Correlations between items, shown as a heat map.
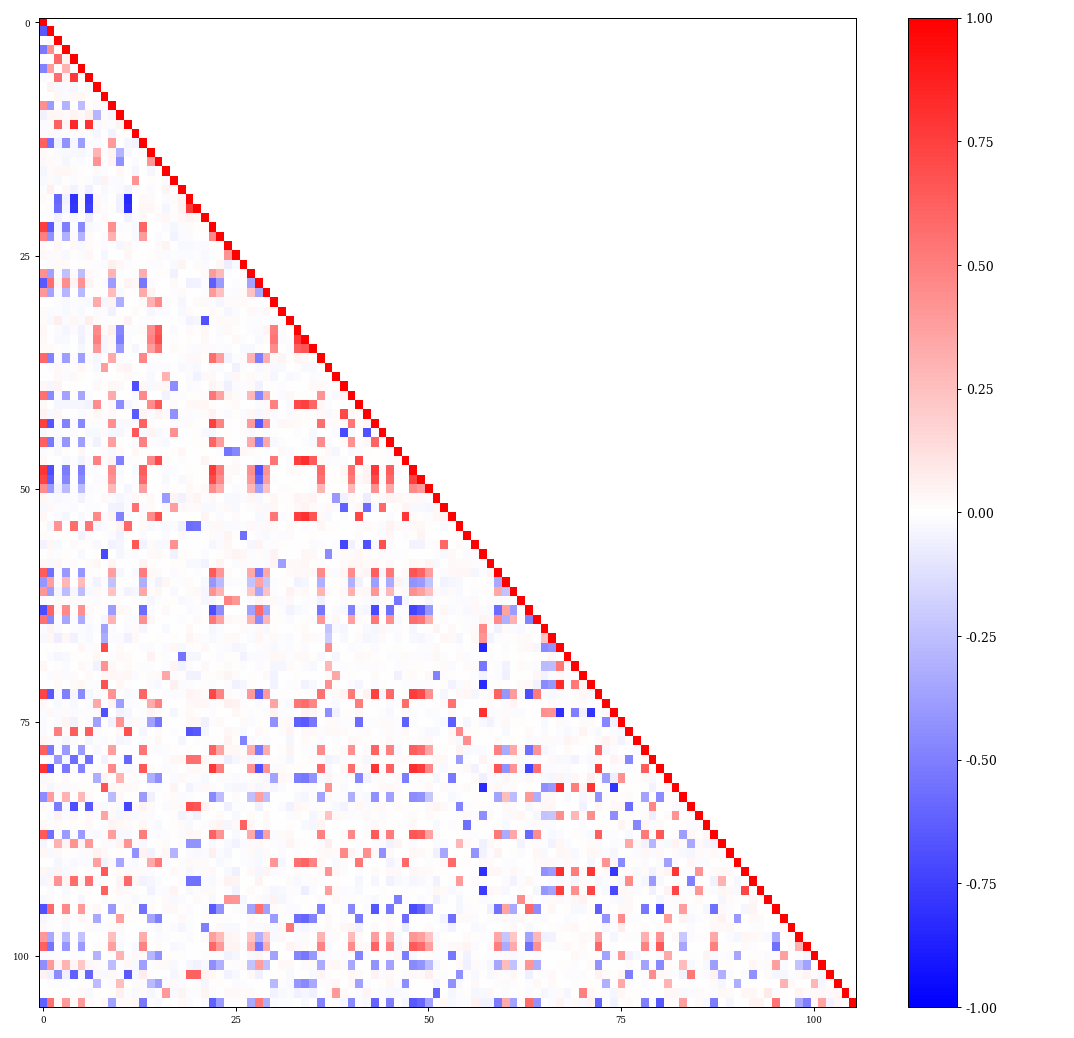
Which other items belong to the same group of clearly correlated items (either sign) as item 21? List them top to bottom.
32, 97
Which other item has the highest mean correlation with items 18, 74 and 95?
57
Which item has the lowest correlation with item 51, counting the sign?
104
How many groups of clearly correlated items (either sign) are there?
11
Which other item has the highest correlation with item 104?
70
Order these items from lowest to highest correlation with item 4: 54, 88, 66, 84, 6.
84, 66, 88, 54, 6
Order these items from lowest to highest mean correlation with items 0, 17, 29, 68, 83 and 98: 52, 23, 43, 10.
10, 52, 23, 43
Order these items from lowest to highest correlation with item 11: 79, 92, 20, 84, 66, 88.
20, 84, 79, 66, 88, 92
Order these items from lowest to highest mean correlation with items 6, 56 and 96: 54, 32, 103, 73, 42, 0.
42, 73, 0, 32, 103, 54
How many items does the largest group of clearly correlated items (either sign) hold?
33
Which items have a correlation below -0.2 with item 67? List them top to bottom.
57, 65, 66, 74
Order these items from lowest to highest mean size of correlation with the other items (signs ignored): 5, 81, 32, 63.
32, 81, 5, 63
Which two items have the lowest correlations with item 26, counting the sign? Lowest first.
55, 77
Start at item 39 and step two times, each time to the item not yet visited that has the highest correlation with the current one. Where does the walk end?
89
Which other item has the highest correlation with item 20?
19
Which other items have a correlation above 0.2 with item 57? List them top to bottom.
65, 66, 74
